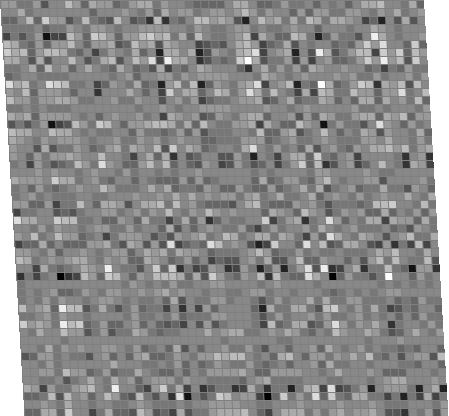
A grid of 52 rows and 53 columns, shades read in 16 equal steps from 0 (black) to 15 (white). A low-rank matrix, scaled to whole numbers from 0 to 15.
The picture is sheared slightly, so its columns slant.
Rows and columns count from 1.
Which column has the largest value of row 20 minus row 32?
39
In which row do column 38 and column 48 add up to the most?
8
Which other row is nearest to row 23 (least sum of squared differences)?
17
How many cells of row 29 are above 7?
29
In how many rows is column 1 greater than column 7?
21
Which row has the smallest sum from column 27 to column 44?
49
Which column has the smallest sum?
34
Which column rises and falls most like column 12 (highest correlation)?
18
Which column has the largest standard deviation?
31
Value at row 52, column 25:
10
